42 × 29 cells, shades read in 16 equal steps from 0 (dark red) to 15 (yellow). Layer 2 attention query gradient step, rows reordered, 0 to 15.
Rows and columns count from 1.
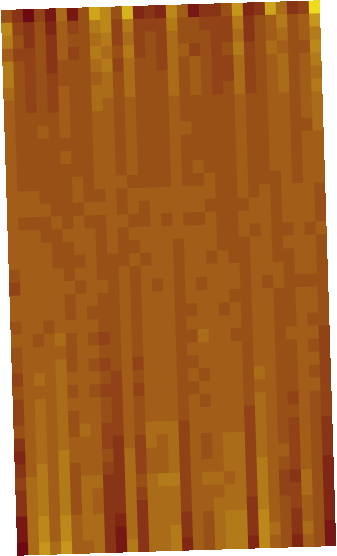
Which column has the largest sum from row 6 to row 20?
1
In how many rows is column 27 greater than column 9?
26
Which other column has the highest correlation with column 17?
8
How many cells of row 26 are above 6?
2
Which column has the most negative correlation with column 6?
18
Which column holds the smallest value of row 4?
5
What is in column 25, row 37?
4
